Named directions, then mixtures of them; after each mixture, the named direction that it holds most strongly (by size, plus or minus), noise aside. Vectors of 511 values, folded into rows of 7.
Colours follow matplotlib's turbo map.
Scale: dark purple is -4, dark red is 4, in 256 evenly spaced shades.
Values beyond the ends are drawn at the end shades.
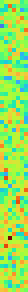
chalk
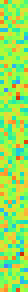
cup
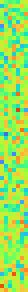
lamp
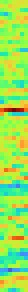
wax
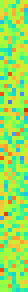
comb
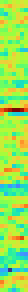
wax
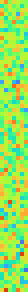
cup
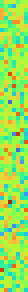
comb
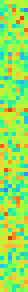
chalk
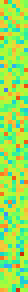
cup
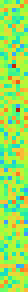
lamp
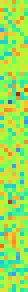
comb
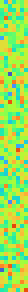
cup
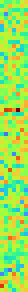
lamp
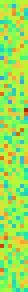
comb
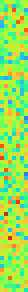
chalk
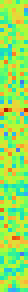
comb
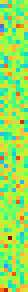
lamp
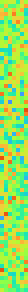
comb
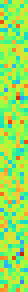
cup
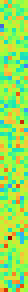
chalk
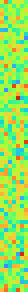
cup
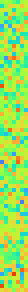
lamp
